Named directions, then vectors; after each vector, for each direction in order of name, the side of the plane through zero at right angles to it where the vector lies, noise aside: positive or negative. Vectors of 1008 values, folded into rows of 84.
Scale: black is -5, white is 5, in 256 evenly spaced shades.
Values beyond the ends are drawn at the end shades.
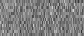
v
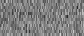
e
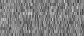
negative, positive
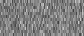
positive, negative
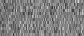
positive, negative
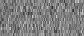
positive, negative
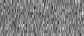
positive, negative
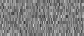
positive, positive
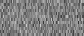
negative, negative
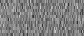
negative, positive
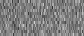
positive, negative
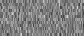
negative, negative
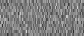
negative, negative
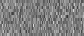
positive, positive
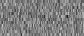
positive, positive
